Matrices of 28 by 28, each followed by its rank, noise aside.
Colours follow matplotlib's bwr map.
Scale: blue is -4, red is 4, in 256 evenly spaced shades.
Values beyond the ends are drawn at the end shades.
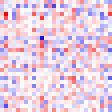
five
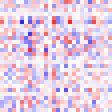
three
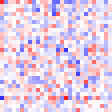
five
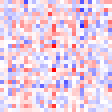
five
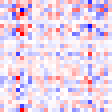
three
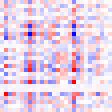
two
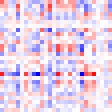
two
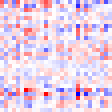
two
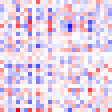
three
